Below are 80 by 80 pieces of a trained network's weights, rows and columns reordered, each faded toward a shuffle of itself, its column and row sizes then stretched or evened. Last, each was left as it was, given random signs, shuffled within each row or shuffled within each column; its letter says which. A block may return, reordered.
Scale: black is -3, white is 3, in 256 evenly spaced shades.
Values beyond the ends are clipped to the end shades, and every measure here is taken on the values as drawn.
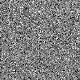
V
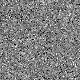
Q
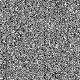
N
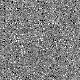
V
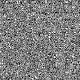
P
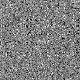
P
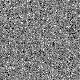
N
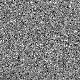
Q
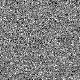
P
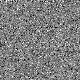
Q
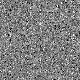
N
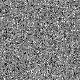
N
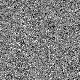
N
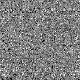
P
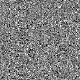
P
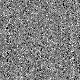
N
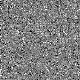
V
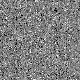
N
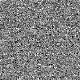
P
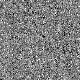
N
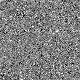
Q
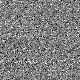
Q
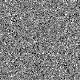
V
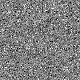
Q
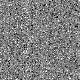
N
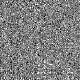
P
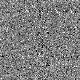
V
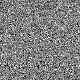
V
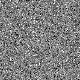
N
